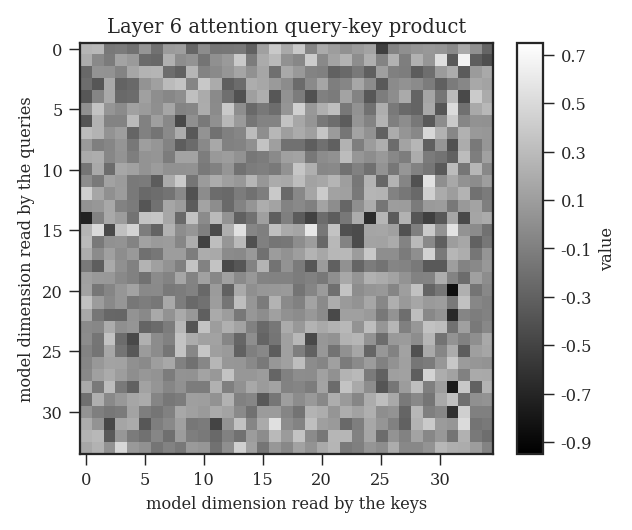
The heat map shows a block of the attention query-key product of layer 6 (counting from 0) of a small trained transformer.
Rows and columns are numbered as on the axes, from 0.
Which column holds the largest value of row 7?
29
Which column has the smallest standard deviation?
17
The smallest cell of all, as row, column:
20, 31
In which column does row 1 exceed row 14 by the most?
32
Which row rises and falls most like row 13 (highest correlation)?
7
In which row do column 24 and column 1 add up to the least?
14
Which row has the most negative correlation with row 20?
5
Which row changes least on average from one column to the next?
19
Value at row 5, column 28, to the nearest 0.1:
-0.3
